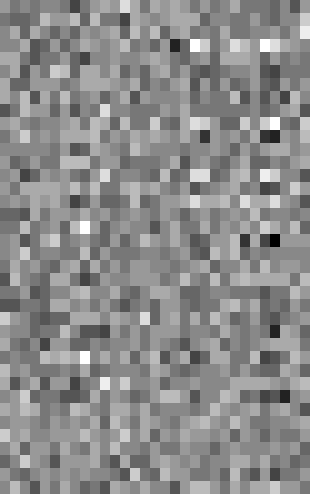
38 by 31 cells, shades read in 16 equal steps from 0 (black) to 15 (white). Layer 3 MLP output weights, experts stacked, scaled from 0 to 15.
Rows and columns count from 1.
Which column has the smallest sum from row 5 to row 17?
27
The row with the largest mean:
10
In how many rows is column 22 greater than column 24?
12
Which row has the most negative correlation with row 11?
14
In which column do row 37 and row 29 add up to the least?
28
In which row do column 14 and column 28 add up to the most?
16
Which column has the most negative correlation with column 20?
18
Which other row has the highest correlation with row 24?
17
